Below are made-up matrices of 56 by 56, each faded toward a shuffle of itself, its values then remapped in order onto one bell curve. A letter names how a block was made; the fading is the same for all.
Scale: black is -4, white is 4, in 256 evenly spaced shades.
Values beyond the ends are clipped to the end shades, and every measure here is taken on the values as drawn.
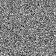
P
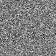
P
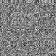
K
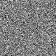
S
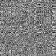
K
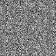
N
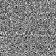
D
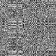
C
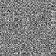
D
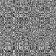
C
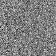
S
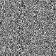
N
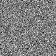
P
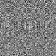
D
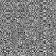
C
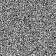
S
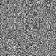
D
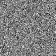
S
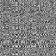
C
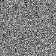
N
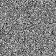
P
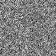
S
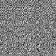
K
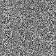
N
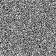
S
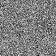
S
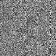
N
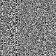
N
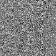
N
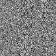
N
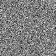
S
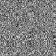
D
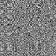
D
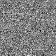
P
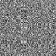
K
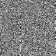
N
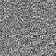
D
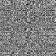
D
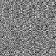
K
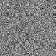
D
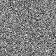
P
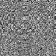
D
